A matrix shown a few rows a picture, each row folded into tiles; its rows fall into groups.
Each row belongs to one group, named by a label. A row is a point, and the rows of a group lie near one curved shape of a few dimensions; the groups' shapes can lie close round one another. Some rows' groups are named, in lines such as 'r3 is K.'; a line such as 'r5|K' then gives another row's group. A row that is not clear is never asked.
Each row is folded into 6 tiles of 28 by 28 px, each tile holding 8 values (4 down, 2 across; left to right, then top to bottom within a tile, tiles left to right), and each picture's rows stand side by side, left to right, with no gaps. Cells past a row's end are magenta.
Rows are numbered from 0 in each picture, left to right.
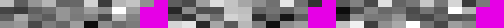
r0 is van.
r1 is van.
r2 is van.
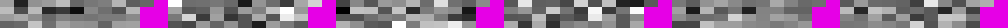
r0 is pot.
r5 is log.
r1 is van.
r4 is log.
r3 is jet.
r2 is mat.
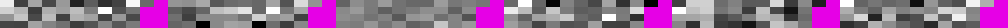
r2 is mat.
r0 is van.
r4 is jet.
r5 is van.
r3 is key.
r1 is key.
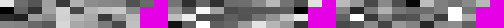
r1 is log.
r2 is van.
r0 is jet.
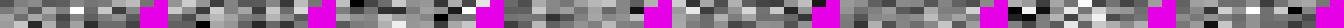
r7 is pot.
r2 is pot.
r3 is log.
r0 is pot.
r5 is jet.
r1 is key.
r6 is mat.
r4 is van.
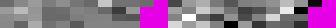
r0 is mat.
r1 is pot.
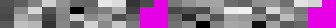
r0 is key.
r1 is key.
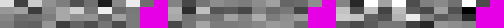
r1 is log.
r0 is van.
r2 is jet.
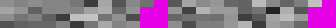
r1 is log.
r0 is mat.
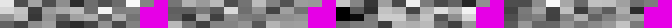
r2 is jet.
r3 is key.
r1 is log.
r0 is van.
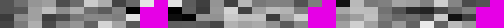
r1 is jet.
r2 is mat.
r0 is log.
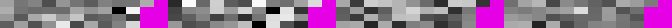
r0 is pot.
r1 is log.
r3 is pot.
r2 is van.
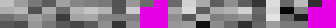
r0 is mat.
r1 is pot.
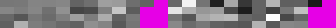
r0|key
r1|key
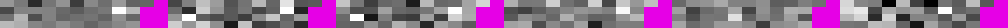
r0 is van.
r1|pot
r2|van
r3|van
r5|van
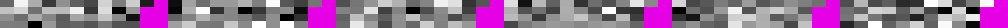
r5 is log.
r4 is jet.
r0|pot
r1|mat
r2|key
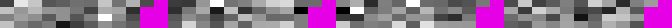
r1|key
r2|mat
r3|log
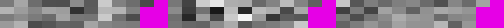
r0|key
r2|jet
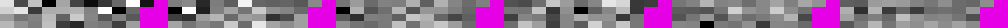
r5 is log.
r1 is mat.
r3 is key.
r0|van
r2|mat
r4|key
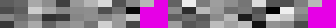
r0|log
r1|log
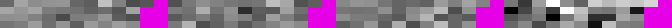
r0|mat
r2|mat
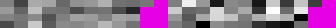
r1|key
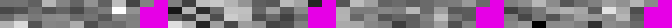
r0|van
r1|van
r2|pot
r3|key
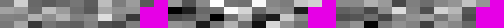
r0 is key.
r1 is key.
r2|key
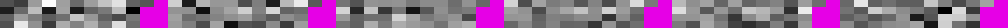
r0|key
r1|van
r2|log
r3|van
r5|log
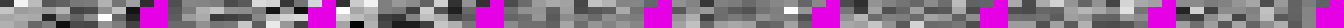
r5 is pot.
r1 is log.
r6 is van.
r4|van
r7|mat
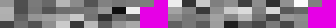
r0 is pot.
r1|van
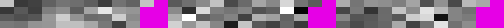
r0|jet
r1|pot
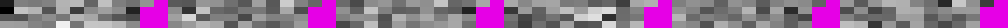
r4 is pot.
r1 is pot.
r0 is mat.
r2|log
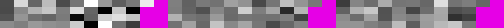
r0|log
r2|mat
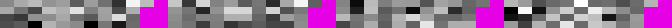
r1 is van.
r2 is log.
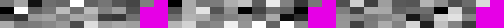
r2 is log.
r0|mat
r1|mat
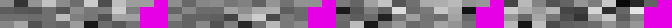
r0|van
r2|key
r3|jet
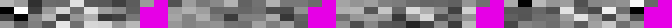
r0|mat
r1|mat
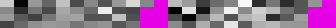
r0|jet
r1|mat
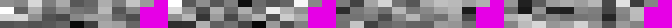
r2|key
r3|pot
